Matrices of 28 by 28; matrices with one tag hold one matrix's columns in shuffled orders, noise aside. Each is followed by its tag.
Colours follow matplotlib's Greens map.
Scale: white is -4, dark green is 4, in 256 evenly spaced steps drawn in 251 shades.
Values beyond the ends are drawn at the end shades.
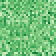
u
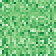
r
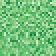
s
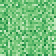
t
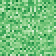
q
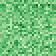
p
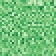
s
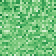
q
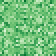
r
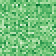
p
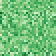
u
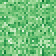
r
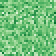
u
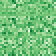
r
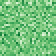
s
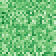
u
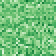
r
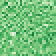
s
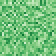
s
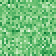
r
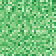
q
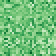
r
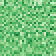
s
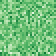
u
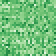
r
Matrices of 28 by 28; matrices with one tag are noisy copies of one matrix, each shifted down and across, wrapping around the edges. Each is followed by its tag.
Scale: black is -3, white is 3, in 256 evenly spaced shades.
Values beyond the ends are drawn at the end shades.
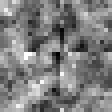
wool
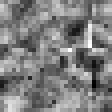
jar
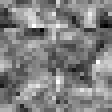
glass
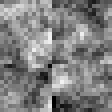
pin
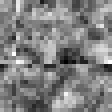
glass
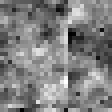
pin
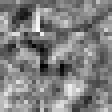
jar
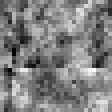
wool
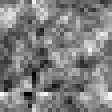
wool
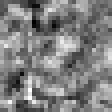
jar
